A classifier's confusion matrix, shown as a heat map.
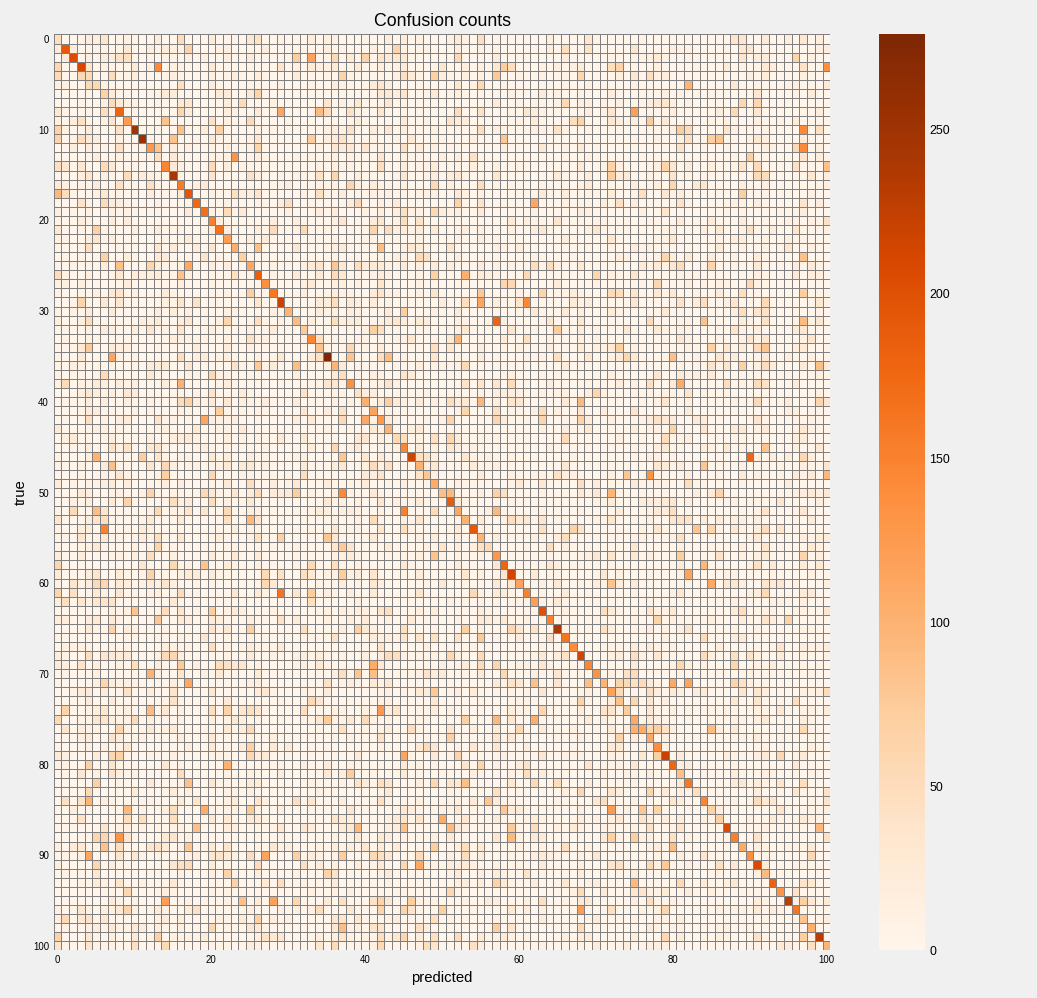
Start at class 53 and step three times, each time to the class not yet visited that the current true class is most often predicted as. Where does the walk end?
0
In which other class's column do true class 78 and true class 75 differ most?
62
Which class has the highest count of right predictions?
35
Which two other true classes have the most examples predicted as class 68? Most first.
96, 40
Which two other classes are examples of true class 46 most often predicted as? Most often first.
90, 5
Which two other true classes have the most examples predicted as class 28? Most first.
95, 21
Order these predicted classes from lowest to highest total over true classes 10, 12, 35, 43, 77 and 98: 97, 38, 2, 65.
2, 65, 38, 97
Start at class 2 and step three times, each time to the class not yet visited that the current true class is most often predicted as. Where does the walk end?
45
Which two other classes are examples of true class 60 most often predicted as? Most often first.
85, 72
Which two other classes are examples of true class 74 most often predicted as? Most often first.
42, 12
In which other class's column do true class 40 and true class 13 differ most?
23
